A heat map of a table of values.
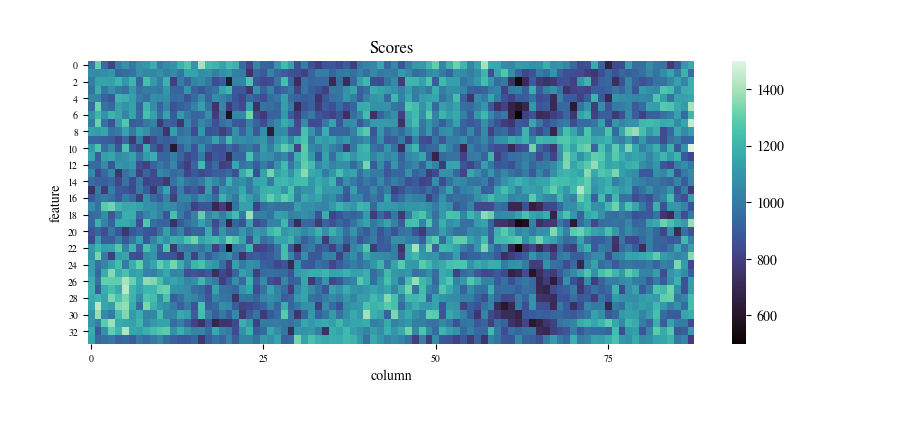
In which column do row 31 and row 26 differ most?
16
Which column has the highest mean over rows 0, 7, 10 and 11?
87
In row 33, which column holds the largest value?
30
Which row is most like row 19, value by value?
5
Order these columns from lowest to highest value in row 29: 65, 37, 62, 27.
65, 27, 62, 37
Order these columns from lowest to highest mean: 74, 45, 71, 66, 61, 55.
61, 66, 45, 55, 71, 74
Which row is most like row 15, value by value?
20
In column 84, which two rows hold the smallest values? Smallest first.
18, 0
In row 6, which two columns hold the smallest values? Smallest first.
62, 20
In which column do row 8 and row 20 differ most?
67
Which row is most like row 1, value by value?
3
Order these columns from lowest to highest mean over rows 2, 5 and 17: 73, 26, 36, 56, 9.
73, 26, 56, 36, 9
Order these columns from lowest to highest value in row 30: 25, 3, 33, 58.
25, 58, 33, 3
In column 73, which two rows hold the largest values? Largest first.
12, 11
